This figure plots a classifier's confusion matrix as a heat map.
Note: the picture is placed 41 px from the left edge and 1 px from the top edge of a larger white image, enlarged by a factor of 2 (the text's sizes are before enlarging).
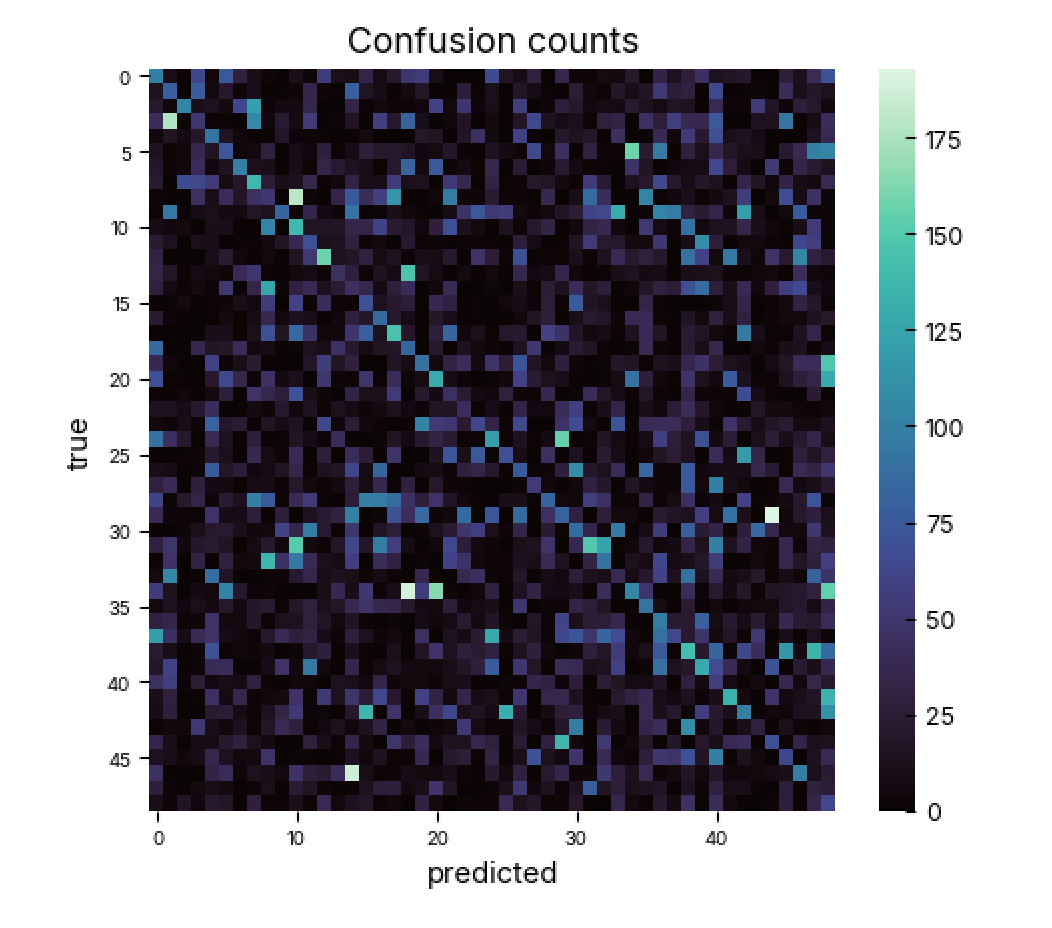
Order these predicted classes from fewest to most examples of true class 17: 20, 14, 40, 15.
40, 20, 14, 15
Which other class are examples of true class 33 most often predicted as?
1
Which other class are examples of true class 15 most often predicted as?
30
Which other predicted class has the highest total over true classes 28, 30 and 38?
47
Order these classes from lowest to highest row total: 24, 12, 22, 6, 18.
22, 18, 6, 24, 12
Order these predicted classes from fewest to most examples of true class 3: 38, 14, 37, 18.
14, 38, 37, 18
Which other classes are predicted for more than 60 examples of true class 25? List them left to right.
21, 23, 42
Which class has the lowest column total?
2
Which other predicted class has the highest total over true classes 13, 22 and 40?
18
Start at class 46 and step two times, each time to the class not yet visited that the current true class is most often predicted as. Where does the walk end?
8
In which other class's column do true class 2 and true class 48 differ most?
7
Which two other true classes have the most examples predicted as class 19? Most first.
23, 29
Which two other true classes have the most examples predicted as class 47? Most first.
38, 5
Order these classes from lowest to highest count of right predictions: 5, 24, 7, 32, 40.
40, 5, 32, 24, 7
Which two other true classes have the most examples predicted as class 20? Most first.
34, 6
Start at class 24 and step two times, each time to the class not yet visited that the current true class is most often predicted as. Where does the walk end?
44
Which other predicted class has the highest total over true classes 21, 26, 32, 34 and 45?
48
